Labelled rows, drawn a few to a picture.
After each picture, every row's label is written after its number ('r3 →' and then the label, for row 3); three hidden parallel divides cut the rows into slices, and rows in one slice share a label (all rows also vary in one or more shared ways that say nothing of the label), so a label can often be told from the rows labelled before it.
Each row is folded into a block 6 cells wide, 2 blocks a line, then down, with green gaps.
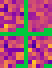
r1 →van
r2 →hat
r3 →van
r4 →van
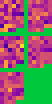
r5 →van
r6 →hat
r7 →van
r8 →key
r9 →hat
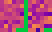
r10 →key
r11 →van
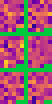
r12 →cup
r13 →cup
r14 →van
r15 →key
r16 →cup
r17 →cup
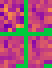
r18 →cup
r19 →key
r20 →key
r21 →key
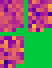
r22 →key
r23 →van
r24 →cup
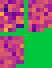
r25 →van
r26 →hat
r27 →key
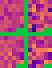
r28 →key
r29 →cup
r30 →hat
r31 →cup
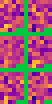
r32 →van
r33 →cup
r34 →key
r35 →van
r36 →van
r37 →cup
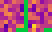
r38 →cup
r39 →van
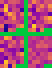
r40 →cup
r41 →van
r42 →van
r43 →key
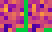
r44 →cup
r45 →cup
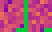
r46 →key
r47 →hat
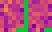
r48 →hat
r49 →hat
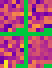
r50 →cup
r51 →van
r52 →van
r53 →key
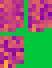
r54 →key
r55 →key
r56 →van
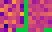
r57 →cup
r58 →hat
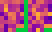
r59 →cup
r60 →cup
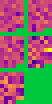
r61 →key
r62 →hat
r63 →hat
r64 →cup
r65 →cup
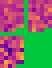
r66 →hat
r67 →key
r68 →van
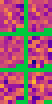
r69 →hat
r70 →hat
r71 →key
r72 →cup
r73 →van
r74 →cup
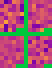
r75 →cup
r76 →hat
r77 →key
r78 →hat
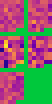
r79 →hat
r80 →hat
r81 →cup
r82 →van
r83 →key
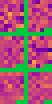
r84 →cup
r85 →hat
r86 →key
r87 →van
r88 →hat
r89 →hat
